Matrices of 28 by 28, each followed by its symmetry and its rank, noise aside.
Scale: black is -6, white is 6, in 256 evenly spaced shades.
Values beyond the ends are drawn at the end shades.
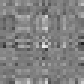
no symmetry, rank two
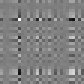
symmetric, rank one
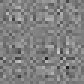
no symmetry, rank three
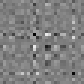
symmetric, rank two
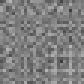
symmetric, rank three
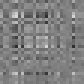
symmetric, rank one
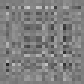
no symmetry, rank two
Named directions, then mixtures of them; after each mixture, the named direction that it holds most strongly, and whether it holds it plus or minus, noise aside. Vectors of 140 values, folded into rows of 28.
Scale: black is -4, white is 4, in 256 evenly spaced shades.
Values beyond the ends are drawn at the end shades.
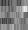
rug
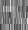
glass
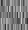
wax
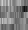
rug, minus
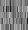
glass, minus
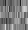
rug, plus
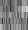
glass, minus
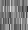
glass, plus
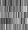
wax, minus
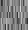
wax, plus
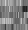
rug, minus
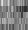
rug, minus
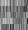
rug, minus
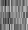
glass, plus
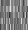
glass, plus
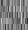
wax, plus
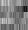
rug, minus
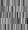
wax, plus
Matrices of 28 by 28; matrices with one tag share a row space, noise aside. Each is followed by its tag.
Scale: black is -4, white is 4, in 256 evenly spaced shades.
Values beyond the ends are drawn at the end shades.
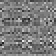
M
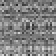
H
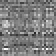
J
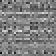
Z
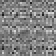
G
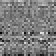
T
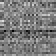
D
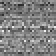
T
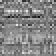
M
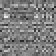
J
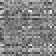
M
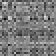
Z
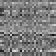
D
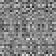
H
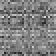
T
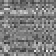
J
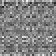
H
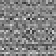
H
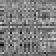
D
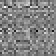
Z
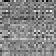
J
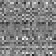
H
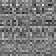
G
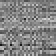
D
